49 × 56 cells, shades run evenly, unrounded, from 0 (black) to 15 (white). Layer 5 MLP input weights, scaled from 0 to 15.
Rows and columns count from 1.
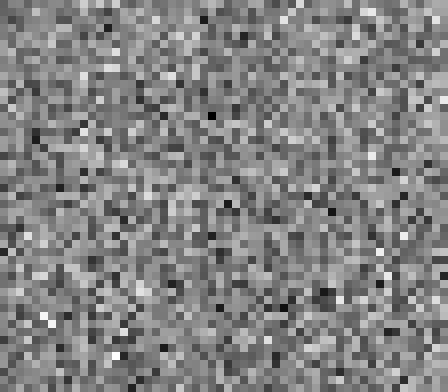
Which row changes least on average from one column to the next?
9
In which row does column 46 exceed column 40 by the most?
38
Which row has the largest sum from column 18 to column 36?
25
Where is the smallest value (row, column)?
15, 27
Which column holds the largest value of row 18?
37
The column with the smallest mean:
50
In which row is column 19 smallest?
14
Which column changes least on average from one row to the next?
33
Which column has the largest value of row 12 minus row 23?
48
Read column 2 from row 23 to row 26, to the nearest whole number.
6 7 11 7
